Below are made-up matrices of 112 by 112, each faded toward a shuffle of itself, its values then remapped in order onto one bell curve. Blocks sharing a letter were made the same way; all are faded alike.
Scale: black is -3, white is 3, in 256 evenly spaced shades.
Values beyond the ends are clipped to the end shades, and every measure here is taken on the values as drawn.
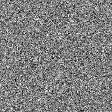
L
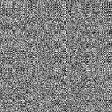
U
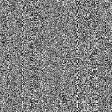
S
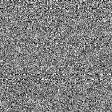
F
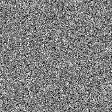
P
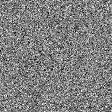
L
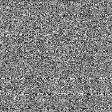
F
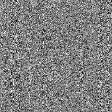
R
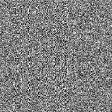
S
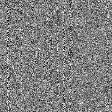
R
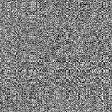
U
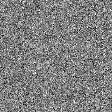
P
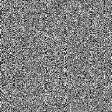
S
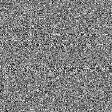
F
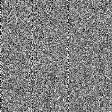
R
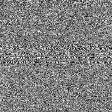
F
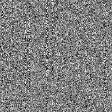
R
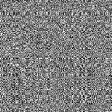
U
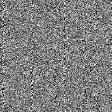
S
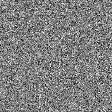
P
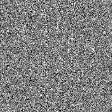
P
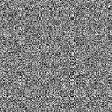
U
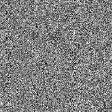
S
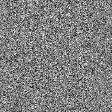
P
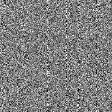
S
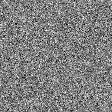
L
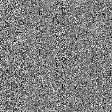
R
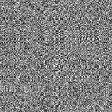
U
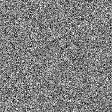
P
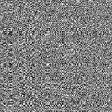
U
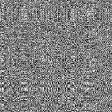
U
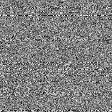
F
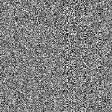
S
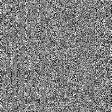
R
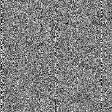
R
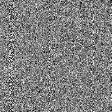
R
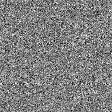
L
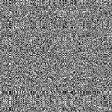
U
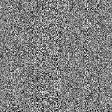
S
